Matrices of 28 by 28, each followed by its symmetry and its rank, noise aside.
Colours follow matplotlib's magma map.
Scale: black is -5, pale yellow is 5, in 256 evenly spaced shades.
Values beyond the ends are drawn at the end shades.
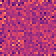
antisymmetric, rank four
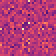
symmetric, rank four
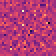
no symmetry, rank six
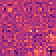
symmetric, rank four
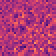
symmetric, rank six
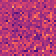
no symmetry, rank six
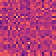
no symmetry, rank four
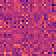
antisymmetric, rank four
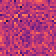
symmetric, rank six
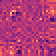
symmetric, rank four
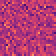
antisymmetric, rank six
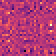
antisymmetric, rank six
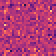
antisymmetric, rank six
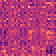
no symmetry, rank four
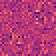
antisymmetric, rank six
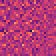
no symmetry, rank four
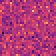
no symmetry, rank six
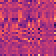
no symmetry, rank three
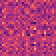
antisymmetric, rank four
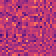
antisymmetric, rank four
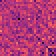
symmetric, rank four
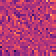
antisymmetric, rank six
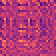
antisymmetric, rank four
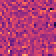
antisymmetric, rank six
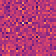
no symmetry, rank four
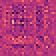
no symmetry, rank four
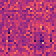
no symmetry, rank six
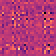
no symmetry, rank three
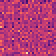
no symmetry, rank four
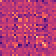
symmetric, rank three
